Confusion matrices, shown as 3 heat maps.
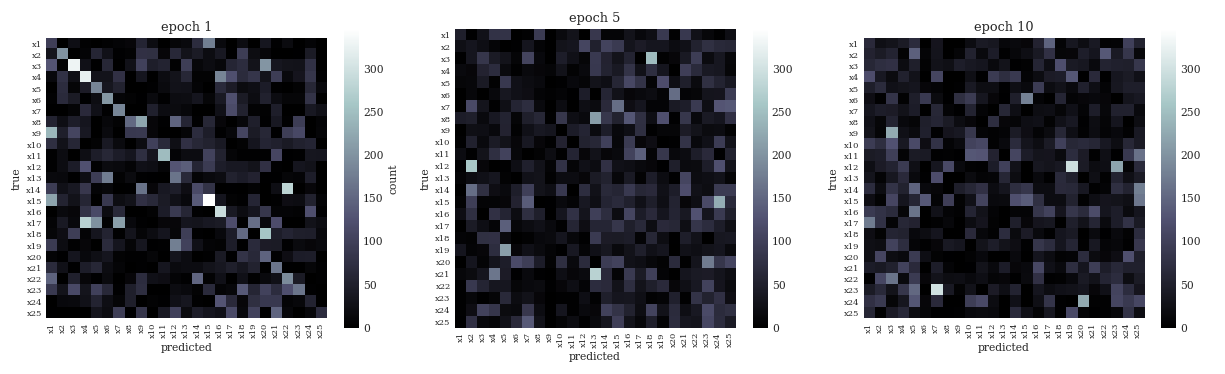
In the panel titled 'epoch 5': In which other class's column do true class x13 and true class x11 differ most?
x17
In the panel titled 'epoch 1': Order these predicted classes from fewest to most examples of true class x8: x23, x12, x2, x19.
x2, x19, x23, x12
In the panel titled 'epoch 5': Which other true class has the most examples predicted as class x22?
x16
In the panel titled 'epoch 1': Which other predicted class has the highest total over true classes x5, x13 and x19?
x12
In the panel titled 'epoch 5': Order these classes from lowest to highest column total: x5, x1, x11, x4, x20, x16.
x1, x11, x20, x4, x5, x16
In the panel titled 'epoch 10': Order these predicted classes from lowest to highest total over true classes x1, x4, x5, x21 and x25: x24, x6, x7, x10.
x6, x10, x7, x24
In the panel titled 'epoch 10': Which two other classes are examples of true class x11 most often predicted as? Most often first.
x25, x10
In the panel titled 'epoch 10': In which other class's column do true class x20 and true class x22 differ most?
x3
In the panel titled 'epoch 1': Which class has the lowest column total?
x25
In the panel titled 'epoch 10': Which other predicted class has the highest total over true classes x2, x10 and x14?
x5
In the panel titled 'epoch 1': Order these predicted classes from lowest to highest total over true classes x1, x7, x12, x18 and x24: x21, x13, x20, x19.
x19, x21, x13, x20
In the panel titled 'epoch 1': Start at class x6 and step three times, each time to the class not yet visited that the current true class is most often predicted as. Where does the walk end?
x16
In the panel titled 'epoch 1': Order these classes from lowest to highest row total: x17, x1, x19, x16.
x1, x19, x16, x17
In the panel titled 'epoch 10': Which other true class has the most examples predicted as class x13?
x12
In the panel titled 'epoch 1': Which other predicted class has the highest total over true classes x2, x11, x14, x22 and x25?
x9
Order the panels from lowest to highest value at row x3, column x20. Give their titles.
epoch 5, epoch 10, epoch 1
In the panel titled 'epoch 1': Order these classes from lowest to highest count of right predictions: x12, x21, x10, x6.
x10, x12, x21, x6
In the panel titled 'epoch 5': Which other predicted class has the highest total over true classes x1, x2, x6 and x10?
x14
